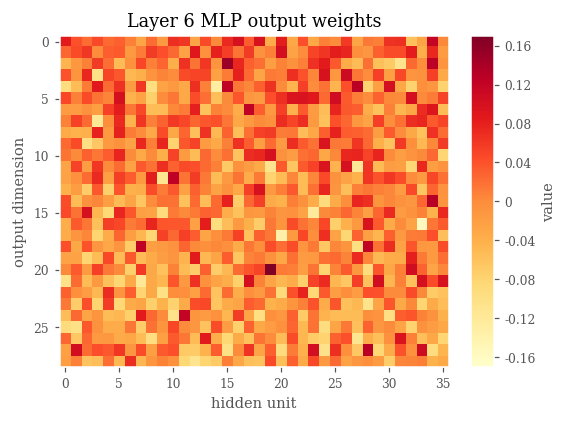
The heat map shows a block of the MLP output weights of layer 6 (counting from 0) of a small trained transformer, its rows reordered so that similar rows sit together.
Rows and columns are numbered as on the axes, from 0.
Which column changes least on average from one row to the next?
22
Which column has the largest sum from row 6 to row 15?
5
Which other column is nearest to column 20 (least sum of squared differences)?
26
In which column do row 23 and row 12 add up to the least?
9
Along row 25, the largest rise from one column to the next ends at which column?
2
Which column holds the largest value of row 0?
34
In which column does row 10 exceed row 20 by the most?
28
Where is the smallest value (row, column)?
16, 33
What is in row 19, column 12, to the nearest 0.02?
0.08
